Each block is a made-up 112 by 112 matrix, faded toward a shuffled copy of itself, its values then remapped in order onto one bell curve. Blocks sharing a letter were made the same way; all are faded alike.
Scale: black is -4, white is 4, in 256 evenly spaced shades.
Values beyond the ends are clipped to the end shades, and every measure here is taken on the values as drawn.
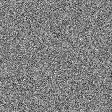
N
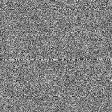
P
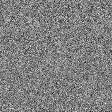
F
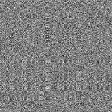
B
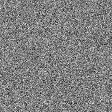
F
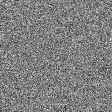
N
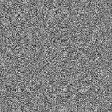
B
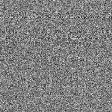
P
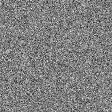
F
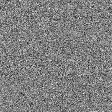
F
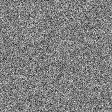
N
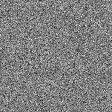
N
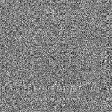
B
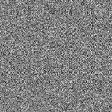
B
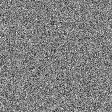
N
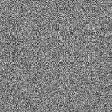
B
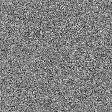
F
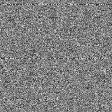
P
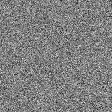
N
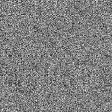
P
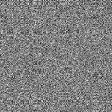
B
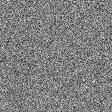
F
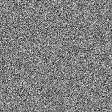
N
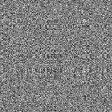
B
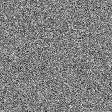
N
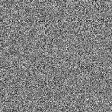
P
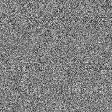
P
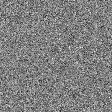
N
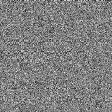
P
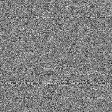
P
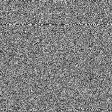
P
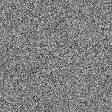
F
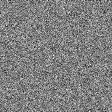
F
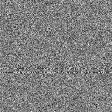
P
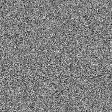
F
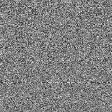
P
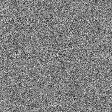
F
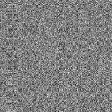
B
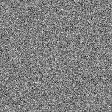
N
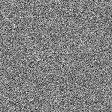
N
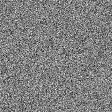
N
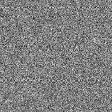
P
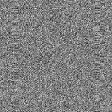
B
